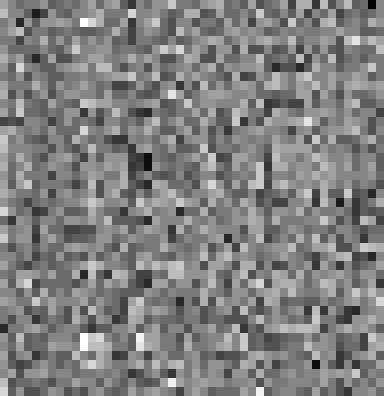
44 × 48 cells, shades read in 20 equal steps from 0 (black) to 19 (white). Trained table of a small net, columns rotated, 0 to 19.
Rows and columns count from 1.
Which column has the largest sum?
1
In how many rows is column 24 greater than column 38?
16
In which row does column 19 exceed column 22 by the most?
26
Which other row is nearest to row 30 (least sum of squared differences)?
23
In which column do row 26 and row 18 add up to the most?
27
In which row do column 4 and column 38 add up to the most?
32
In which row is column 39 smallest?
35
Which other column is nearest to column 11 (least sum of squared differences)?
13
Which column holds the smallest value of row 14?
31
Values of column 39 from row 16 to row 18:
6 12 11
